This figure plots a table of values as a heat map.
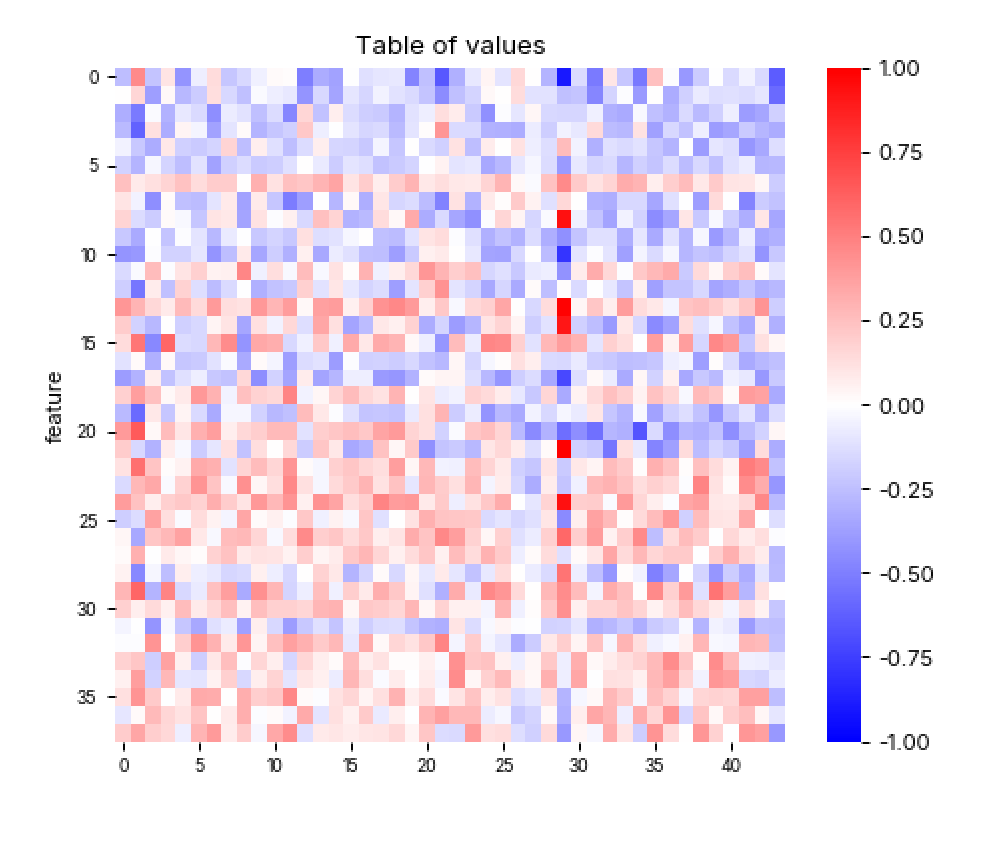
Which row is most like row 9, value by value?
5
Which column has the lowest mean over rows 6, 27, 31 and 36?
43
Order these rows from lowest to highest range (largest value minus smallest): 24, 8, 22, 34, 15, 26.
34, 22, 26, 15, 24, 8
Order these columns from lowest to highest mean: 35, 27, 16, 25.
27, 35, 16, 25
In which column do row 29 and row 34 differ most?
29
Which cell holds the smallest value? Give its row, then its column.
0, 29
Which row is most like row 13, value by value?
24
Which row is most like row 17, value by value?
10
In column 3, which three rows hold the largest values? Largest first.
15, 29, 33
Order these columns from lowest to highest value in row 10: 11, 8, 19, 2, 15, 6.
6, 11, 19, 15, 2, 8
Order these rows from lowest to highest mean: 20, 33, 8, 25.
8, 20, 25, 33
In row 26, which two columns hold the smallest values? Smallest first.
1, 35
